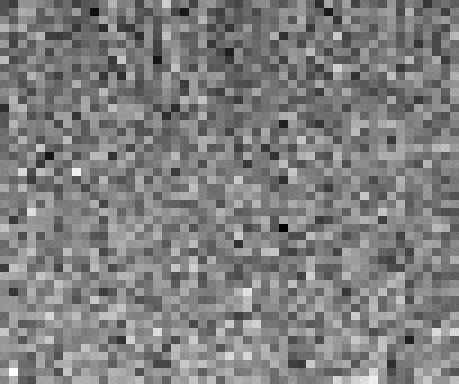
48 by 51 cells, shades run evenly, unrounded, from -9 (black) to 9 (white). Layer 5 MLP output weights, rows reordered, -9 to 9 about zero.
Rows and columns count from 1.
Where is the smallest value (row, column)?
29, 32
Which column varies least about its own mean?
17
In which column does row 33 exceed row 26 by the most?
22
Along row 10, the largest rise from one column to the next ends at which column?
15
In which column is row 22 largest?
9
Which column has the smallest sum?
7
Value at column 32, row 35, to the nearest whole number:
-1
